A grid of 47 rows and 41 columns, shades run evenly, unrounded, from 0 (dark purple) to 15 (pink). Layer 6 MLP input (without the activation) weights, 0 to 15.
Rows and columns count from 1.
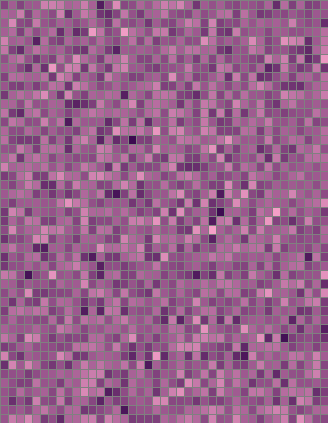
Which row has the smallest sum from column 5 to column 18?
22
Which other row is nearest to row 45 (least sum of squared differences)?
30
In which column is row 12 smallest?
10
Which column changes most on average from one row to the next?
23
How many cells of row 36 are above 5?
35
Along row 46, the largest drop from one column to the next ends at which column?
16
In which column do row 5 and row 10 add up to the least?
5
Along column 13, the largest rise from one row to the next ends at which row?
17
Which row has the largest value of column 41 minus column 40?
7
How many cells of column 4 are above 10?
8
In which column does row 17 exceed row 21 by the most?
27
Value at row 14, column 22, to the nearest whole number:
10
